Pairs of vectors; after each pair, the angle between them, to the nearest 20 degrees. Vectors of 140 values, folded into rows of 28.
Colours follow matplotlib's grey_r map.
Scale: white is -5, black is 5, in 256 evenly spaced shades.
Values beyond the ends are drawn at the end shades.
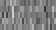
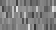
60 degrees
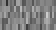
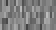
20 degrees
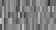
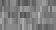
40 degrees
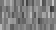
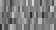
140 degrees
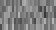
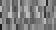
60 degrees
